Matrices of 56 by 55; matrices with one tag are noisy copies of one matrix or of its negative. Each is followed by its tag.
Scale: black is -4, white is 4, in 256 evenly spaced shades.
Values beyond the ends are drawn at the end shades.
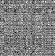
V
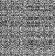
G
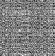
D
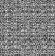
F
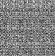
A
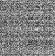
G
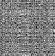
D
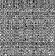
A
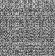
A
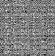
F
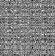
F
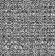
F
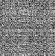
D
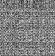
A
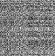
G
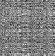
D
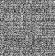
V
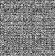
V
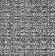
F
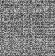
V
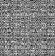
F
